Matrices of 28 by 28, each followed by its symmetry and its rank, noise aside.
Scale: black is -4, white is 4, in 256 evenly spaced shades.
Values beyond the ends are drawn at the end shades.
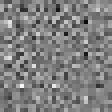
antisymmetric, rank four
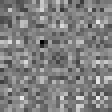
symmetric, rank four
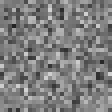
no symmetry, rank eight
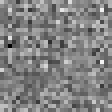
no symmetry, rank eight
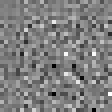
antisymmetric, rank six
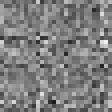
no symmetry, rank six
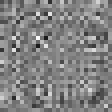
symmetric, rank four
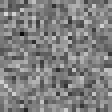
no symmetry, rank eight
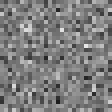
no symmetry, rank six
